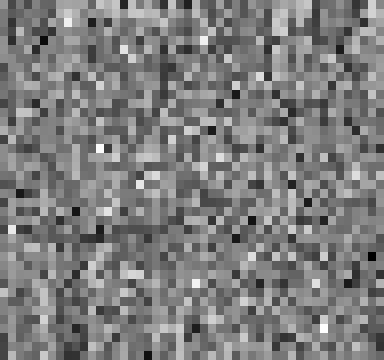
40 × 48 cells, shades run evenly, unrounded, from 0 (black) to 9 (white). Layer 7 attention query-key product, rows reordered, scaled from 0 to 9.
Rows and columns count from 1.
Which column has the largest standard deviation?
37
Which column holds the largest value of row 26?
2
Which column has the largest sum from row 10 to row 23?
13
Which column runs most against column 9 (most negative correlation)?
40
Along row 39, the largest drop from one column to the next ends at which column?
35
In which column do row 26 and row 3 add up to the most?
9
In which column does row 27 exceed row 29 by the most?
47
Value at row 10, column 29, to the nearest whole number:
3
